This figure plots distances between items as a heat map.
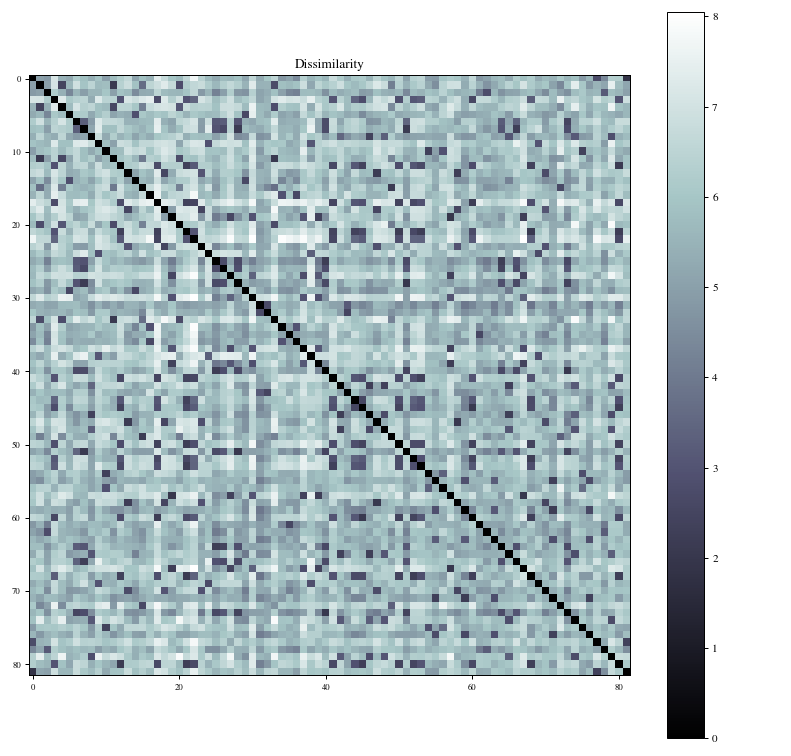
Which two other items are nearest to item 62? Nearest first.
2, 78
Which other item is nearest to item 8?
46
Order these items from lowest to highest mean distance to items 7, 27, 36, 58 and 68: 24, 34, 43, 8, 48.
34, 8, 43, 48, 24
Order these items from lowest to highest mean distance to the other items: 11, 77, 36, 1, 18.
36, 11, 1, 18, 77
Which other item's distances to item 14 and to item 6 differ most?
5
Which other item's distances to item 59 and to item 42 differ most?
71
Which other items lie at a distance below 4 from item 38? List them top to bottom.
9, 24, 69
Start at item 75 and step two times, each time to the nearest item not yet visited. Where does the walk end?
54
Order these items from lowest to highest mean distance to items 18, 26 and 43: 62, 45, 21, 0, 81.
62, 45, 0, 81, 21
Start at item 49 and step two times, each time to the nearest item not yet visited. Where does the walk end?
72
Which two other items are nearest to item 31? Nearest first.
32, 43
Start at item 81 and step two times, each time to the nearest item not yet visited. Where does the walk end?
77
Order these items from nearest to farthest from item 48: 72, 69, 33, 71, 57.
69, 71, 72, 57, 33
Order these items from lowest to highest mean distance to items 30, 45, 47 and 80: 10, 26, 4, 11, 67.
67, 26, 11, 10, 4
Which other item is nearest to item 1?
11
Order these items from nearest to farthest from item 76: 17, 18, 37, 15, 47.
15, 17, 47, 18, 37
